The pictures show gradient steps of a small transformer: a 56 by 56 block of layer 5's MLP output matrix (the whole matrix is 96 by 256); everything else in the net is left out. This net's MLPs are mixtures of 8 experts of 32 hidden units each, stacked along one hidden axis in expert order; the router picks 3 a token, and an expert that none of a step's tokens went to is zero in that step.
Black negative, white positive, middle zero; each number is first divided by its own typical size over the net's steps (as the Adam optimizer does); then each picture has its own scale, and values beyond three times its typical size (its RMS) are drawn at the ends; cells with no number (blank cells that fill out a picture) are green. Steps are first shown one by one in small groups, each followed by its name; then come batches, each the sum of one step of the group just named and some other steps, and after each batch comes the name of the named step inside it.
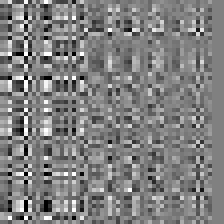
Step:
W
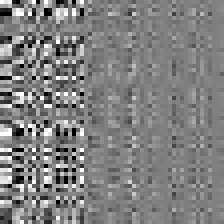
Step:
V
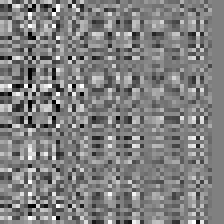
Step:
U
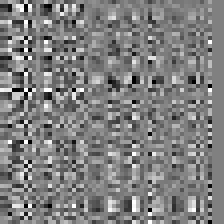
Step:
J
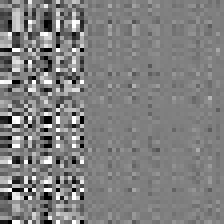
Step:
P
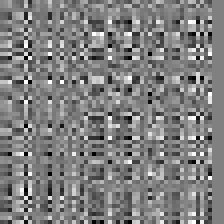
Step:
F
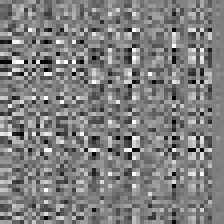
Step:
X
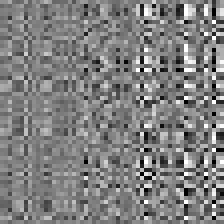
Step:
W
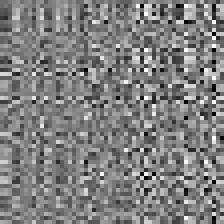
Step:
X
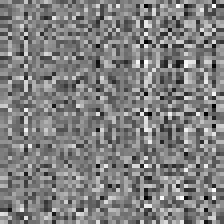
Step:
W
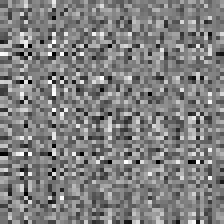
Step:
F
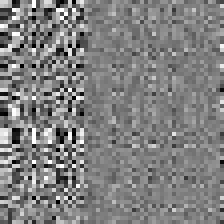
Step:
V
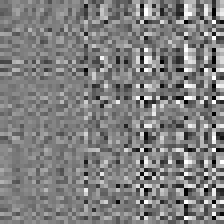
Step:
X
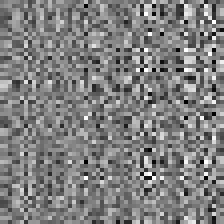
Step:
F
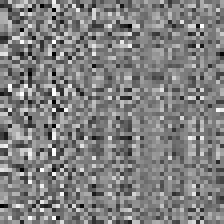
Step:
U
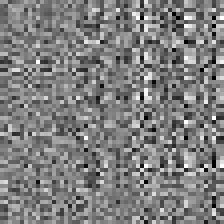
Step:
X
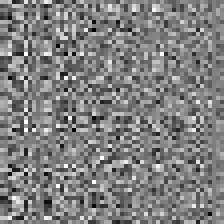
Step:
W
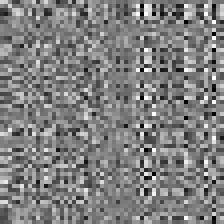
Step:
V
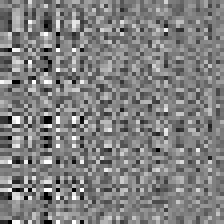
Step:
P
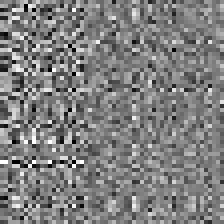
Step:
J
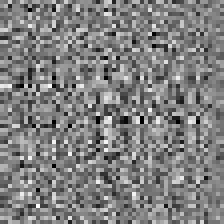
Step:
U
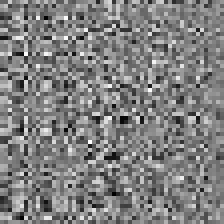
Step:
W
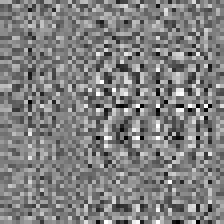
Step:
U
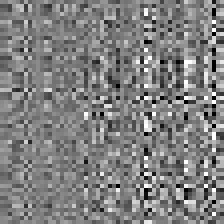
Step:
J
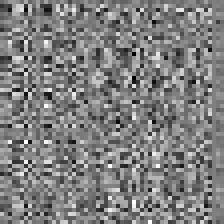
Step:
J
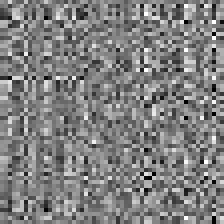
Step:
W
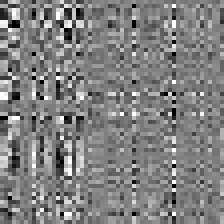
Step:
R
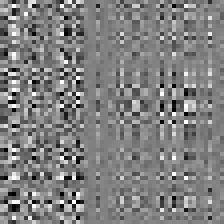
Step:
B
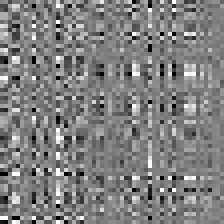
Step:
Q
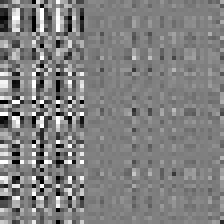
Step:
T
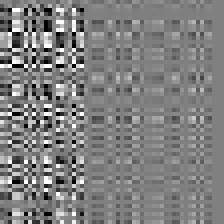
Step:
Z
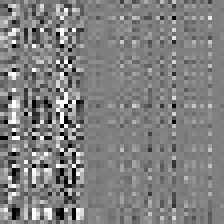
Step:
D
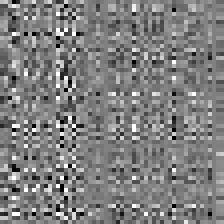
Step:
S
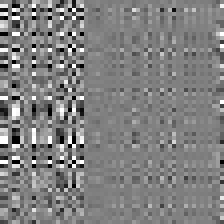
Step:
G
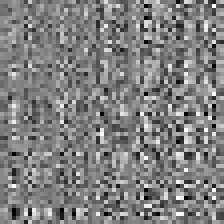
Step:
D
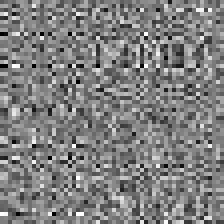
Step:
G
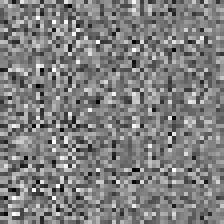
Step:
S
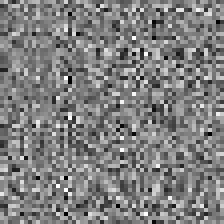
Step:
S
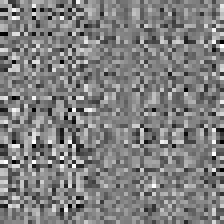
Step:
G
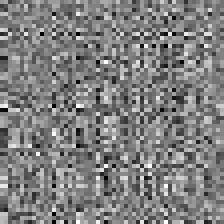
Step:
Q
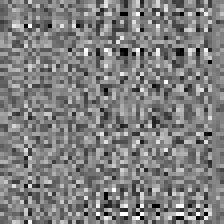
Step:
Z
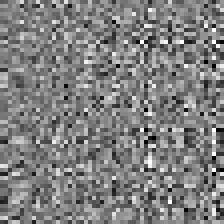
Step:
Q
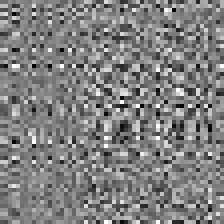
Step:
G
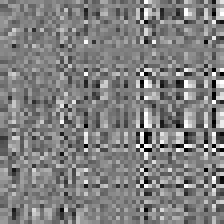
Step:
D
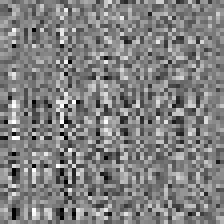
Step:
D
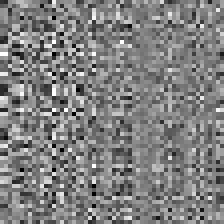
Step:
Z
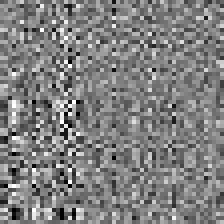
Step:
D
